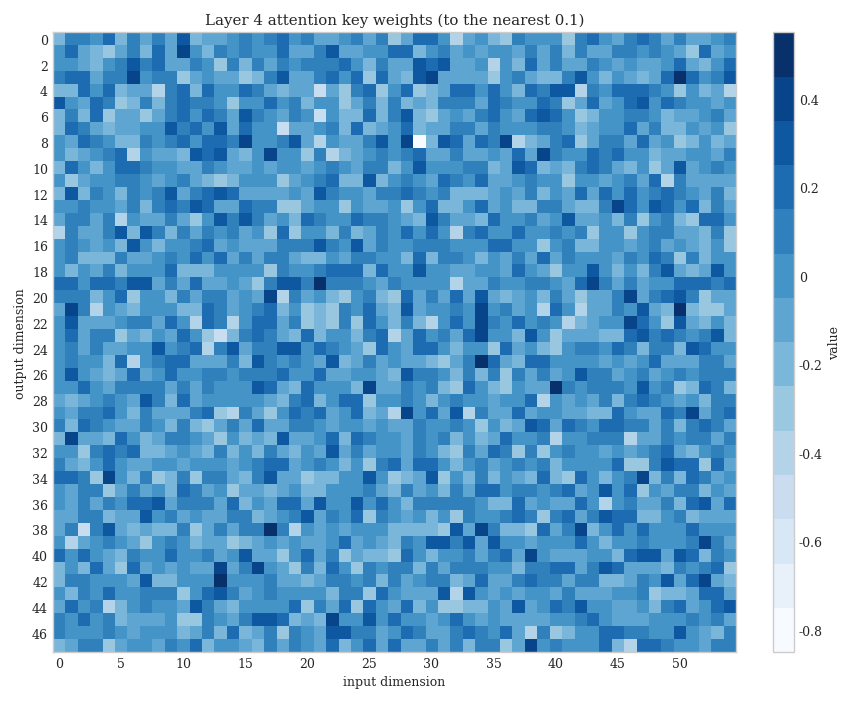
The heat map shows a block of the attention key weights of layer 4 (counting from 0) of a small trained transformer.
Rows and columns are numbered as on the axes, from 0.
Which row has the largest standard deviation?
8
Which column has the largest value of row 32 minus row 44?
4
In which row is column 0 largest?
5
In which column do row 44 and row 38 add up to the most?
42
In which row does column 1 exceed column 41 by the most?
22
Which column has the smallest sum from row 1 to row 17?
23
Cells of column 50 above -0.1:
28
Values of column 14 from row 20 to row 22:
-0.1 -0.1 -0.4
